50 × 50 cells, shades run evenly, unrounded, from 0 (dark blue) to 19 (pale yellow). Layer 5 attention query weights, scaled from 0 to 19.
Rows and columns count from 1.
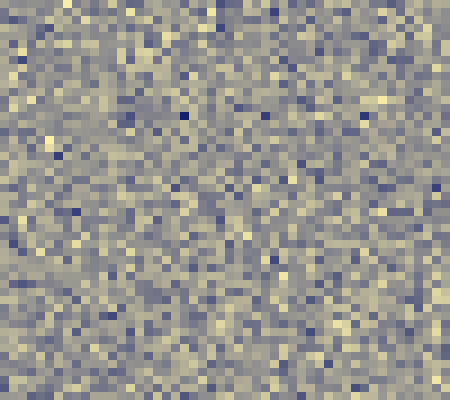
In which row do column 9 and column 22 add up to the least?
27
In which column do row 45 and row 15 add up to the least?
41
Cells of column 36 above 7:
44
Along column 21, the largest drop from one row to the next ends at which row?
15
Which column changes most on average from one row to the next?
21
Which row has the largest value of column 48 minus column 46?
5
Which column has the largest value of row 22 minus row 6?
2
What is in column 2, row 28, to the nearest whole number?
10
